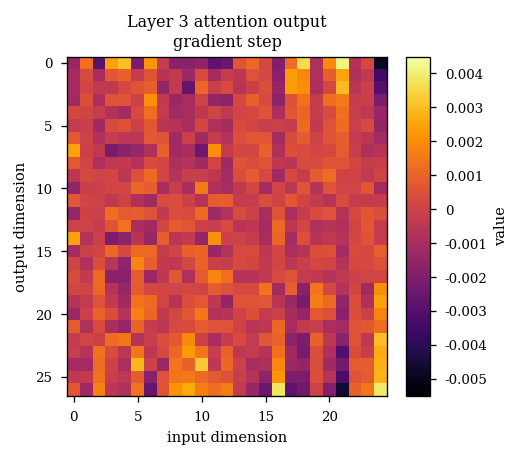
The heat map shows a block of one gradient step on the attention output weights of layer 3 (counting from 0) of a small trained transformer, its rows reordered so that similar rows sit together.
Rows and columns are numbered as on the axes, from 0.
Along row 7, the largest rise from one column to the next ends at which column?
11
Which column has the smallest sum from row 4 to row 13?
24
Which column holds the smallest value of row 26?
21
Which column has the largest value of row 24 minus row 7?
10
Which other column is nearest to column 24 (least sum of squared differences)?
9
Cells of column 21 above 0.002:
3
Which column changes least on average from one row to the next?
22
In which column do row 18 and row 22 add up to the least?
18
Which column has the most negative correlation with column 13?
12
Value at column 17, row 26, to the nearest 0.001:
-0.003
